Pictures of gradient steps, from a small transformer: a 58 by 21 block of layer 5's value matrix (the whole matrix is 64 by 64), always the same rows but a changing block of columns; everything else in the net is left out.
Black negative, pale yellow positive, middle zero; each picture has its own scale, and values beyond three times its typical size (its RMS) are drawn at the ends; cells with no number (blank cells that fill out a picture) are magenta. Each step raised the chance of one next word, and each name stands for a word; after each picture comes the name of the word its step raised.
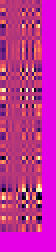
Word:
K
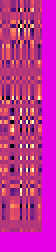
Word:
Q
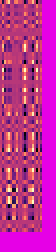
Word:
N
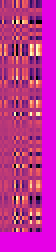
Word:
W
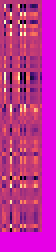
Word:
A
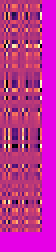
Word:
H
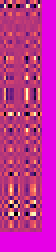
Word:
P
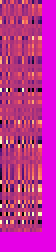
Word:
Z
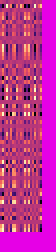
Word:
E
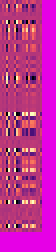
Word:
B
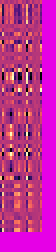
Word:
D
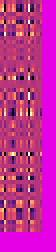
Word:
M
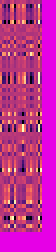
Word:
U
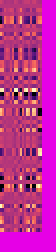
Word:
M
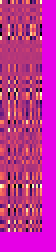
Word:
M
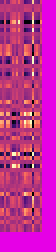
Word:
W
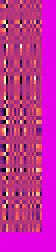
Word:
Q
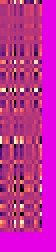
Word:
Z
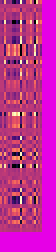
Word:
W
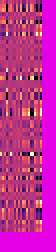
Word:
M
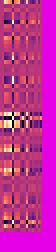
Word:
B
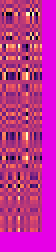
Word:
D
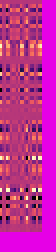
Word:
K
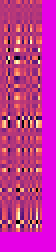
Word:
B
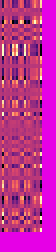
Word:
W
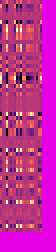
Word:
B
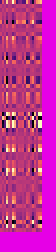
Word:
B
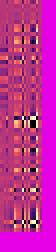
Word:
B
